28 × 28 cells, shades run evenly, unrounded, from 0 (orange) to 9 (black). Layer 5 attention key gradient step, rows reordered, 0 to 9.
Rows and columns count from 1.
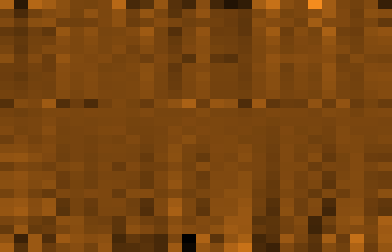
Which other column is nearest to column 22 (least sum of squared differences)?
27
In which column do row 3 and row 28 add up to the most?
14
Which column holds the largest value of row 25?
23
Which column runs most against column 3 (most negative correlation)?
10
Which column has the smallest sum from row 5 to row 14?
24
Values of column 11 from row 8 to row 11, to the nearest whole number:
4 4 4 4
